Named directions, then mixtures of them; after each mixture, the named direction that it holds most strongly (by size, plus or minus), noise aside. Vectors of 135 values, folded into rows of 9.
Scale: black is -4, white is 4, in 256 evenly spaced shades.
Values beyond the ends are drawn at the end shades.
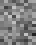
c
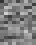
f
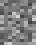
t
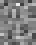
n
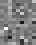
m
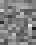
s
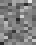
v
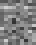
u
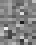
m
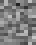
n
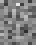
n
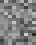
c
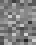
c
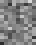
v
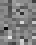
m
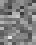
t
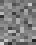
t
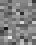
m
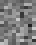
s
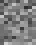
f
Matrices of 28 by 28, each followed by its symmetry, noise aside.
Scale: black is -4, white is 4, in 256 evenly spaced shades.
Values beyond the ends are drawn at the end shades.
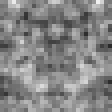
mirrored left to right.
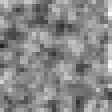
no symmetry.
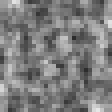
same after a half turn.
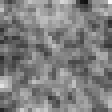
antisymmetric.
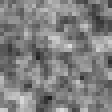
antisymmetric.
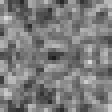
mirrored top to bottom.
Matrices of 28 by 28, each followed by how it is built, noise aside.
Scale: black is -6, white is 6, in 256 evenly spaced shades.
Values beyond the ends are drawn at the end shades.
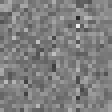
uneven columns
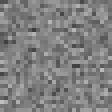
blocks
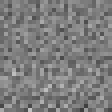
repeating columns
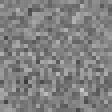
repeating columns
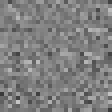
low rank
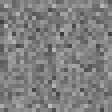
repeating columns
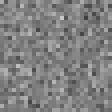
blocks
